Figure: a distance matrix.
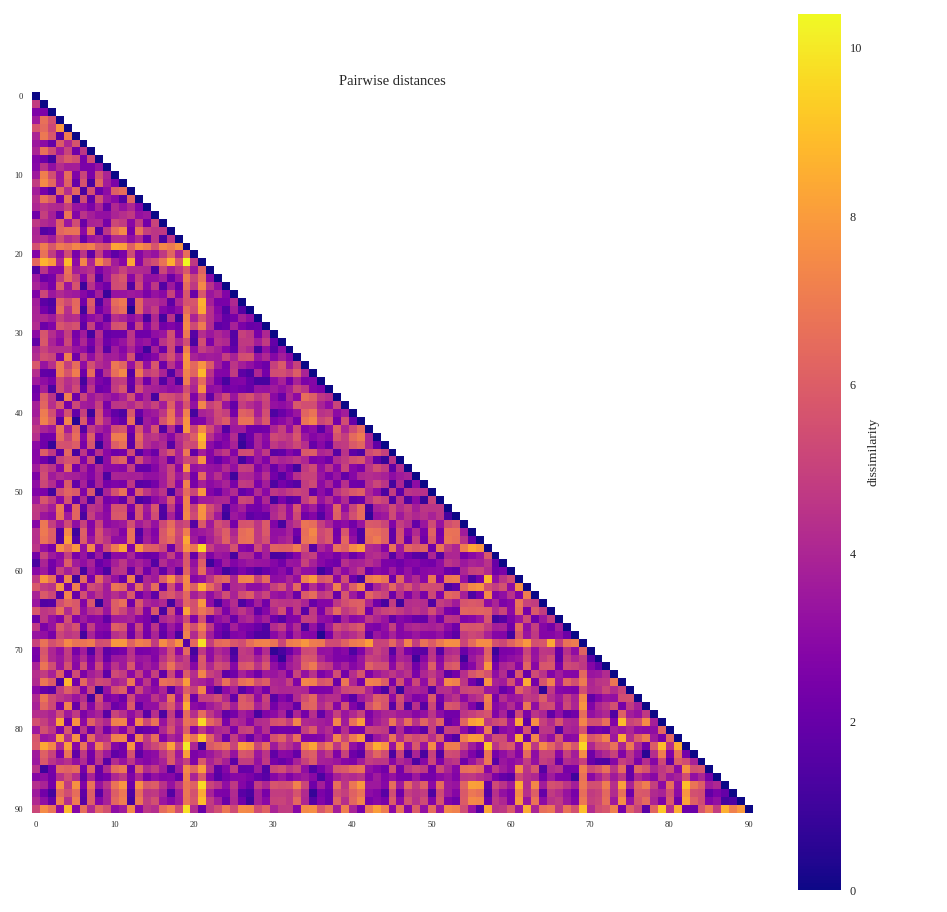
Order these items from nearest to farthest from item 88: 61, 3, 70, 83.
70, 83, 3, 61
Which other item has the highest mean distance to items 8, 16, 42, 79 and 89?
21
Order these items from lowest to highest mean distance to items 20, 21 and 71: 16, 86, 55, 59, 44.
55, 59, 86, 16, 44
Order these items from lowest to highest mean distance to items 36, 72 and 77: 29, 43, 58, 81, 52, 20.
58, 20, 29, 52, 43, 81
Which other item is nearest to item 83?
77
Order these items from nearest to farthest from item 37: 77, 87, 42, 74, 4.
87, 42, 4, 77, 74
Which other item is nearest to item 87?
89
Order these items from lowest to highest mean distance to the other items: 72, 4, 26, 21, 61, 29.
29, 26, 72, 61, 4, 21
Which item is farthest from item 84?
57
